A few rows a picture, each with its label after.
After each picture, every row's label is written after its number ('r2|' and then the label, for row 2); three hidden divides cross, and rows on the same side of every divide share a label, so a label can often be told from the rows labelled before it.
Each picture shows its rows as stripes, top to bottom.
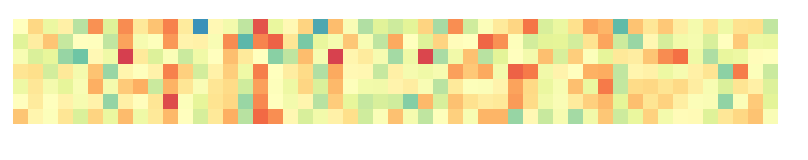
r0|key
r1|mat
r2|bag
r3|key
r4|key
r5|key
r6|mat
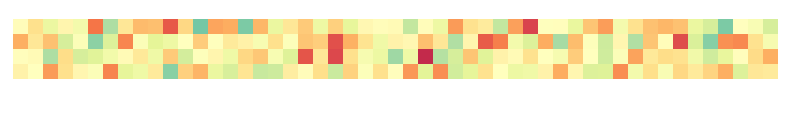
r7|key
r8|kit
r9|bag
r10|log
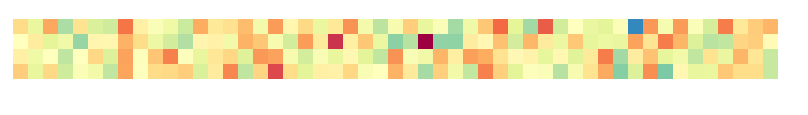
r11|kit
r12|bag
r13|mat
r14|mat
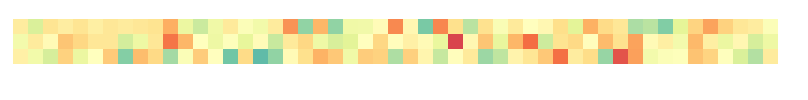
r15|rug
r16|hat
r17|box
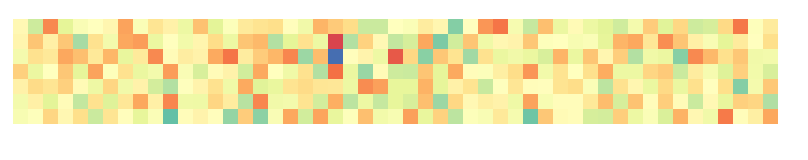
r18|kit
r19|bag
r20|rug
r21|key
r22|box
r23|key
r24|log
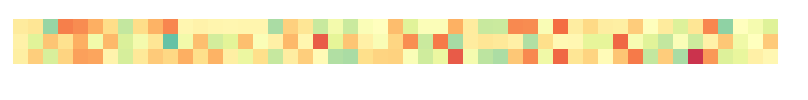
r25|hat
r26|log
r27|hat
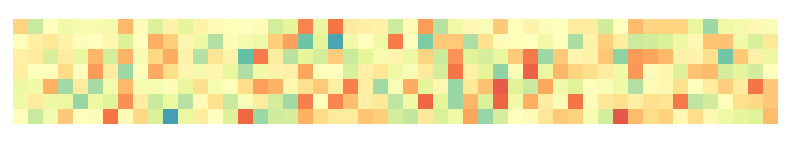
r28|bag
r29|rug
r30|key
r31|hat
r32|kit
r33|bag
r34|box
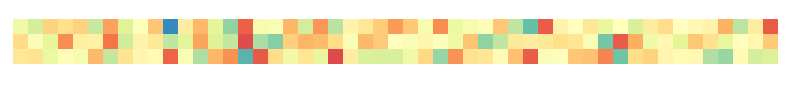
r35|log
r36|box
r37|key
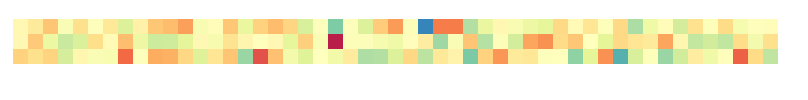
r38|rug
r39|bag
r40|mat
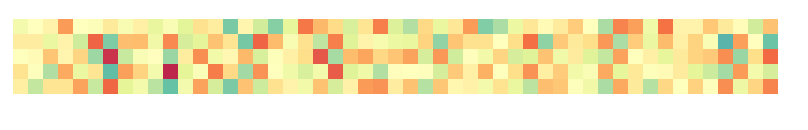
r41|box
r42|key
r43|log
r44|key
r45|log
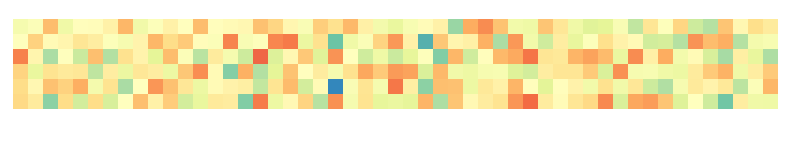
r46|kit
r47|rug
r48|key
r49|log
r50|rug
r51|key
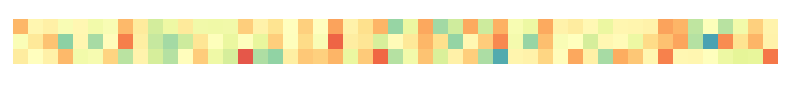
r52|bag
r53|kit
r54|box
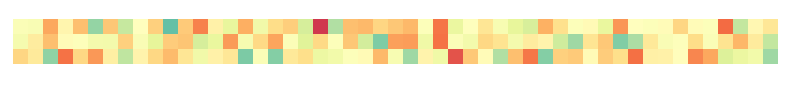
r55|log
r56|mat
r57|hat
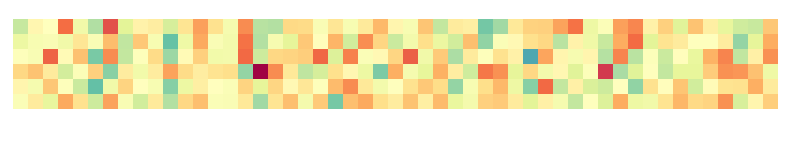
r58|box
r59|box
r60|log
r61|mat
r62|kit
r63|log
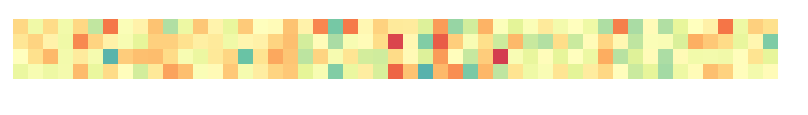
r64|log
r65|rug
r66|mat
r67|rug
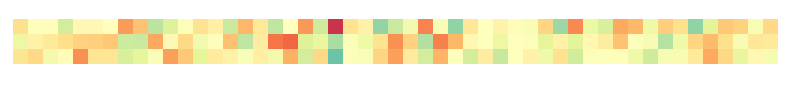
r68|bag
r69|rug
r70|rug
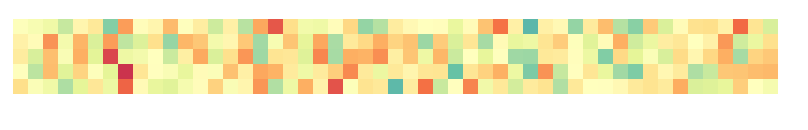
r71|mat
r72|log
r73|log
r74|kit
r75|bag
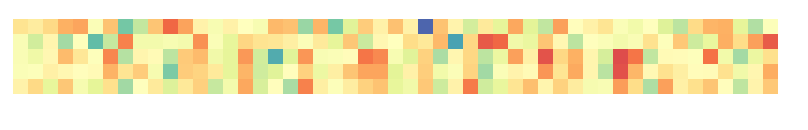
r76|rug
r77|kit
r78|box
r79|box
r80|box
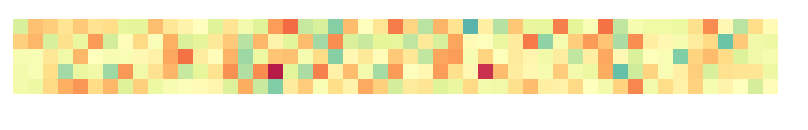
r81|rug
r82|key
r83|rug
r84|mat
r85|box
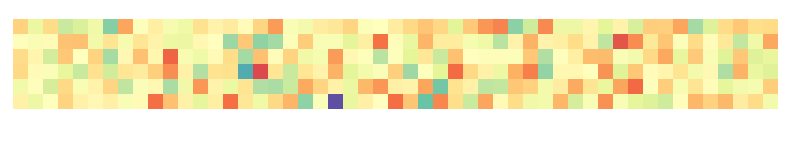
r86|kit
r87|box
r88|key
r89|key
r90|box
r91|rug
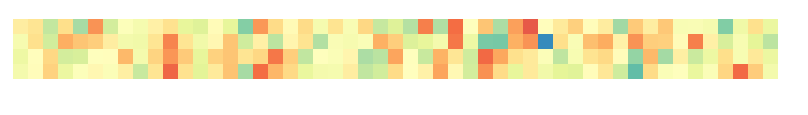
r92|key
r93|hat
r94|mat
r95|mat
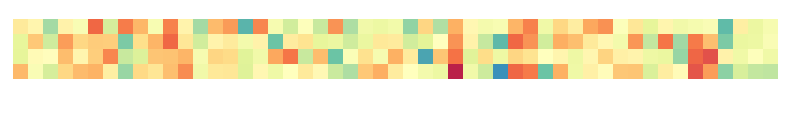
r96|key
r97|hat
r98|rug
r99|hat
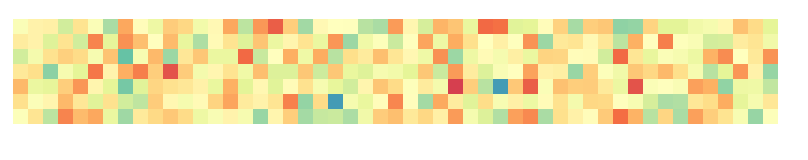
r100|mat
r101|key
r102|log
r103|key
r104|hat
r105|rug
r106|hat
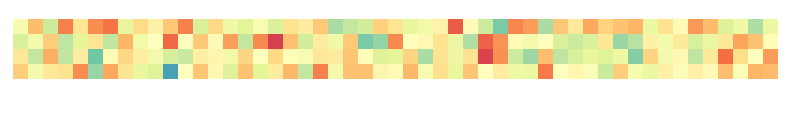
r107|hat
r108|mat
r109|kit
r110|log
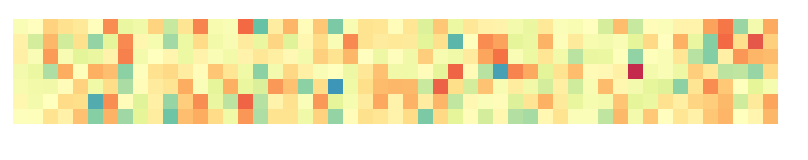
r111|log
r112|kit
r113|kit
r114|hat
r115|rug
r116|log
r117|log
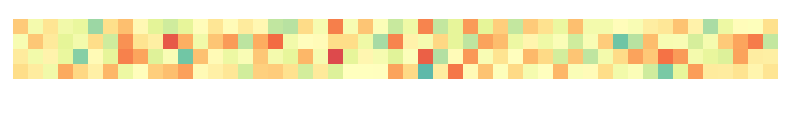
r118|bag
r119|mat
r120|bag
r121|rug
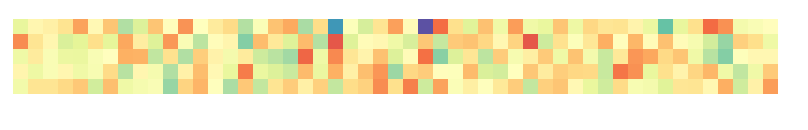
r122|rug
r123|key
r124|bag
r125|box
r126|log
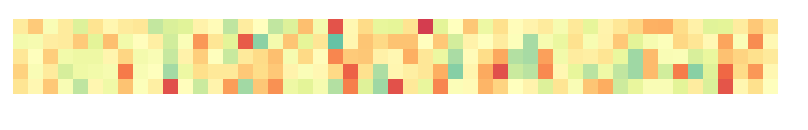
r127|bag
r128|log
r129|kit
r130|kit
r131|mat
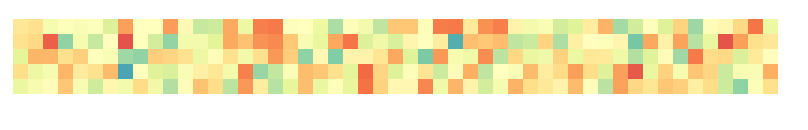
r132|mat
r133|kit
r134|rug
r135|box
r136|box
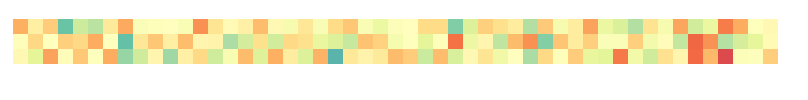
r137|kit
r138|hat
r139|log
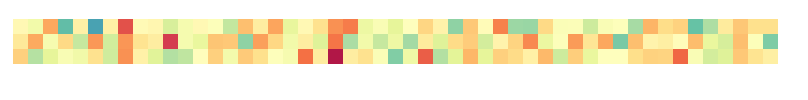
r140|kit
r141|key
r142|bag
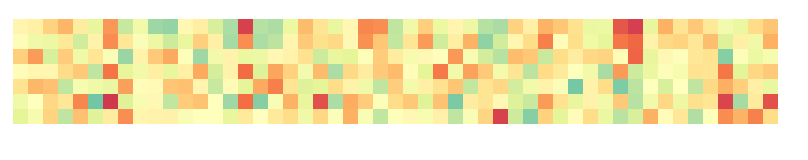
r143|box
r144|box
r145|hat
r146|log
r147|mat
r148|log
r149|kit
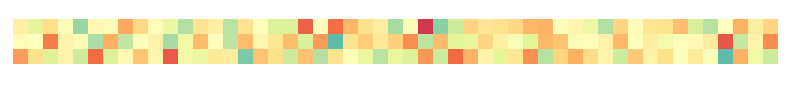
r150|bag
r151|log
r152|key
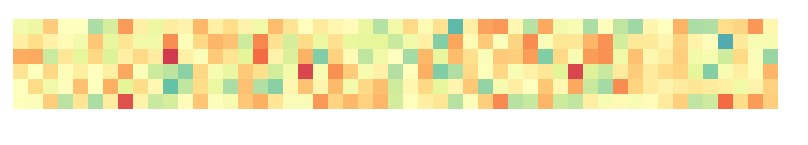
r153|kit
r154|key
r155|key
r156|bag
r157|box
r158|kit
